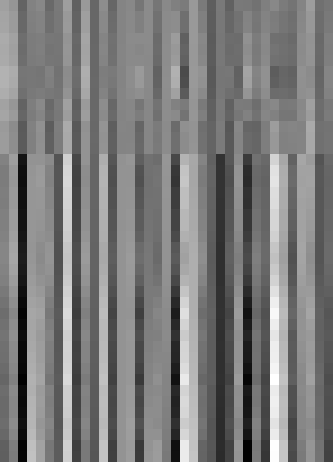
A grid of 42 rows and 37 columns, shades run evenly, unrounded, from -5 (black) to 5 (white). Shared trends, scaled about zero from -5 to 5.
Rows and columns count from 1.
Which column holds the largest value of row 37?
31
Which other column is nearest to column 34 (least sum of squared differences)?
19
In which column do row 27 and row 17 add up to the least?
3
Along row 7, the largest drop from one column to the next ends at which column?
21
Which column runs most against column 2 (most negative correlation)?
18
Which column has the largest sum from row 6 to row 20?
8
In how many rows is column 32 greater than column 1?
28
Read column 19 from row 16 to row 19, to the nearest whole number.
1 1 1 1
